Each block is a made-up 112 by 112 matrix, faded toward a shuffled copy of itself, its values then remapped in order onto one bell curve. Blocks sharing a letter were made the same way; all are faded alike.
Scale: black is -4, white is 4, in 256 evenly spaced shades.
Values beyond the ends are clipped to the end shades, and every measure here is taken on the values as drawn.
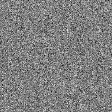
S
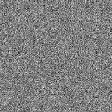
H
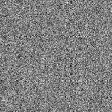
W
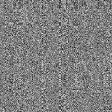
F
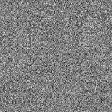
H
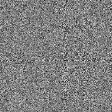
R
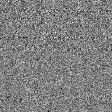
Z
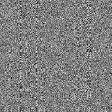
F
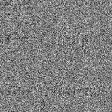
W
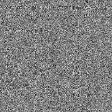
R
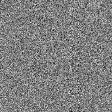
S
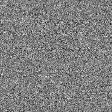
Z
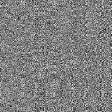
F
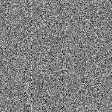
S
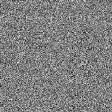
W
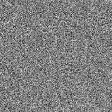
W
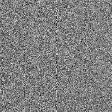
S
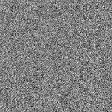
H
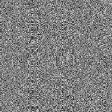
F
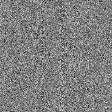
S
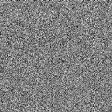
W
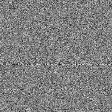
Z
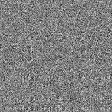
W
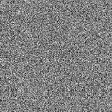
H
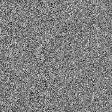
S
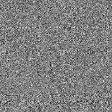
R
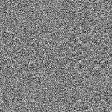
H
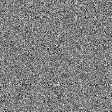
R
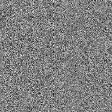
S
